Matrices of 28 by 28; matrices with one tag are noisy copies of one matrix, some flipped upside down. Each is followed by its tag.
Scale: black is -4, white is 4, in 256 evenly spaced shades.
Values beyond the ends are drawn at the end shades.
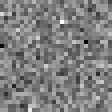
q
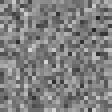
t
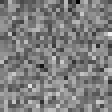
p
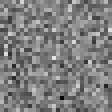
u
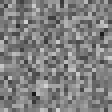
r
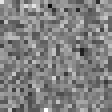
p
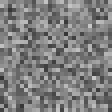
r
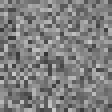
u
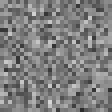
u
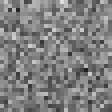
p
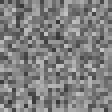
r
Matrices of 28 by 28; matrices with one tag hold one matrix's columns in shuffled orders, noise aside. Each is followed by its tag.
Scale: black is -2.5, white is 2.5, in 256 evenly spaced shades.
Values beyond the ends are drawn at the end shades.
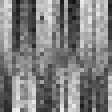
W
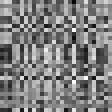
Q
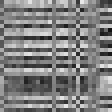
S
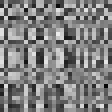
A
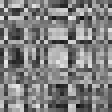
A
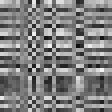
S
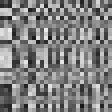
A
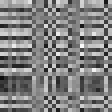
S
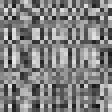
A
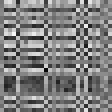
S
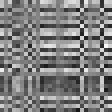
S
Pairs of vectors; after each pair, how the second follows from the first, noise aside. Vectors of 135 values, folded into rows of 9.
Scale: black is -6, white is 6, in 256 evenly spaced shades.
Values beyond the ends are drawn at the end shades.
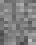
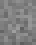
wrapped around, negated, shrunk.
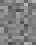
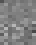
wrapped around, partly zeroed.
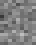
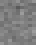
wrapped around, negated, shrunk.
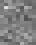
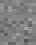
wrapped around, negated, shrunk.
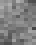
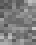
negated.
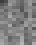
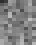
copied.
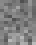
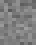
wrapped around, negated, shrunk.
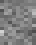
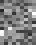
scaled up.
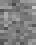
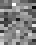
negated, scaled up.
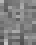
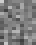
copied.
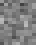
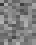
copied.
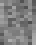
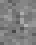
wrapped around, partly zeroed.
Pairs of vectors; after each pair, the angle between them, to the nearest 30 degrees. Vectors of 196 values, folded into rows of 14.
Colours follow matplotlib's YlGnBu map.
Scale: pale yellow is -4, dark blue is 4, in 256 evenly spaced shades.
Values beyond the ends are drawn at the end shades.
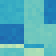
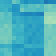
120 degrees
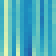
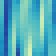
150 degrees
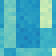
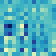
90 degrees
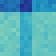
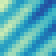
90 degrees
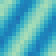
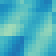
150 degrees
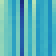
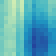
90 degrees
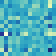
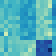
60 degrees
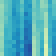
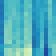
150 degrees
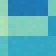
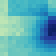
60 degrees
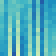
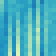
30 degrees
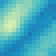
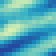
60 degrees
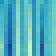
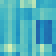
120 degrees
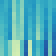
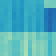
90 degrees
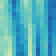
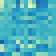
90 degrees
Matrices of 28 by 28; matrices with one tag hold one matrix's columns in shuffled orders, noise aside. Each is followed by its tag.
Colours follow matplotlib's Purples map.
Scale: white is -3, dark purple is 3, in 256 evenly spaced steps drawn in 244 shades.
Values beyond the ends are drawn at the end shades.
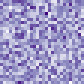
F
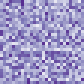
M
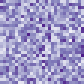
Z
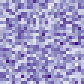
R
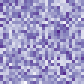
F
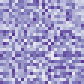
M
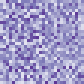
R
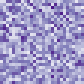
Z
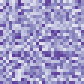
M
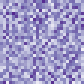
R
